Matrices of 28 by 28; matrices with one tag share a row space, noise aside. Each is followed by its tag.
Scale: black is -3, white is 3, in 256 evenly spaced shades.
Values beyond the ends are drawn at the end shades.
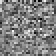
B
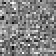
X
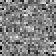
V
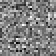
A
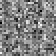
B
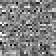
X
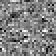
V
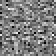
B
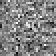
B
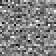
A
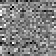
X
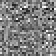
V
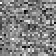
V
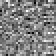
B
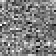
A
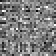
X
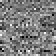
X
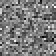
B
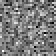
B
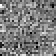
X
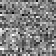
X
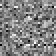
B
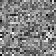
V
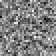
B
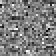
V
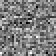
A
